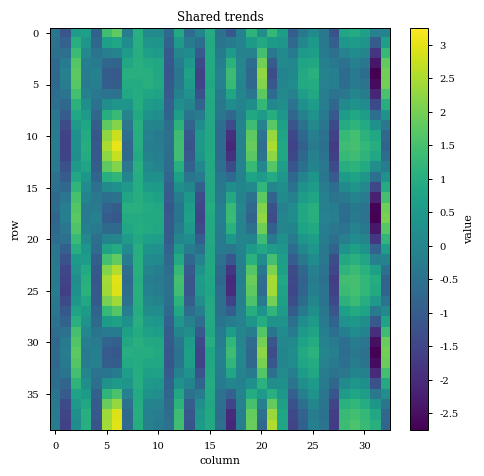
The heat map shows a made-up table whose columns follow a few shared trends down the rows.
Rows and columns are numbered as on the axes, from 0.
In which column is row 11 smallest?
17
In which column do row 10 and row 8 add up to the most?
6
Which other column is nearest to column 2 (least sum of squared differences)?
20
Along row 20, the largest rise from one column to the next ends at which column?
32
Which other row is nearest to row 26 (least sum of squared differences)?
36
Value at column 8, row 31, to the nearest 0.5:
1
